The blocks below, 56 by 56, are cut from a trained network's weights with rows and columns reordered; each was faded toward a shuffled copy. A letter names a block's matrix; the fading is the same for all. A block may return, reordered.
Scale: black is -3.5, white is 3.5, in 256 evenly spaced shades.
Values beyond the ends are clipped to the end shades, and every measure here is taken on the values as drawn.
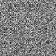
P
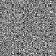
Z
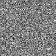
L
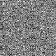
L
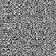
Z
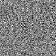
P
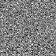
Z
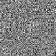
Z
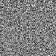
Z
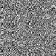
P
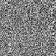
P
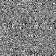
Z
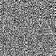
P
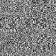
L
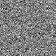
L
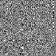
Z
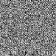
P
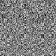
P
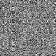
Z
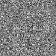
L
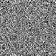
L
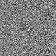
P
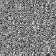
L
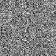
L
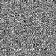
L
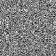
L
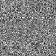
L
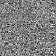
Z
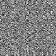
P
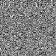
L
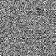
L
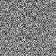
P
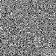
Z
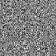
Z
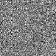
P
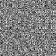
P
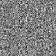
P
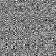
Z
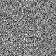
L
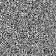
L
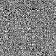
Z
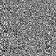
P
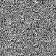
L
